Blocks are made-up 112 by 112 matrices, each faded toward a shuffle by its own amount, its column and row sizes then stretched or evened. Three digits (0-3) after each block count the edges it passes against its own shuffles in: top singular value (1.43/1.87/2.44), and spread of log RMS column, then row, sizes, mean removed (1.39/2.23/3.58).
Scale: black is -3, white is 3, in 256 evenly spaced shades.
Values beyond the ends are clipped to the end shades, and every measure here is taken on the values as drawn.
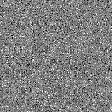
2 0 0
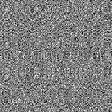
3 0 1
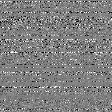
0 0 3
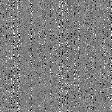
1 3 0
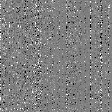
1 3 1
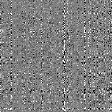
2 3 2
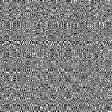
3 0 3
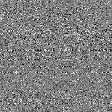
2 0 2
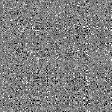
2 2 2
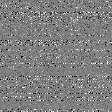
0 0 3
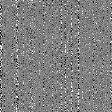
1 3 0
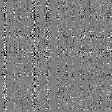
2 3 2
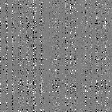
1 3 2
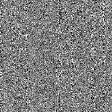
0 2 0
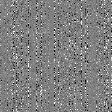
1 3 0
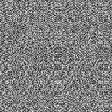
3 0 1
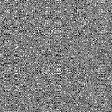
3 1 1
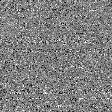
0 0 2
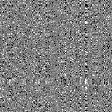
3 2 0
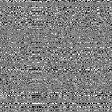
3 0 3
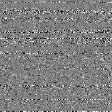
1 1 3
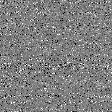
1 0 2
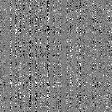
0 3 2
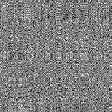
3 0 1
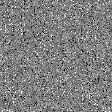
0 2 0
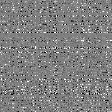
0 2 3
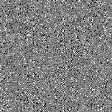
2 1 0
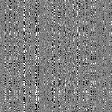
3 3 1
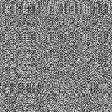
3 1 0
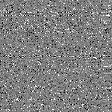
2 0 2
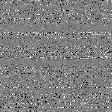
0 0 3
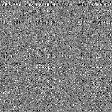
2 1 2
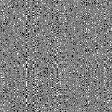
3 2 0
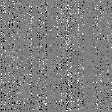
0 3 1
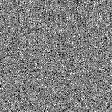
2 0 0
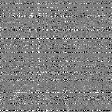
2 2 3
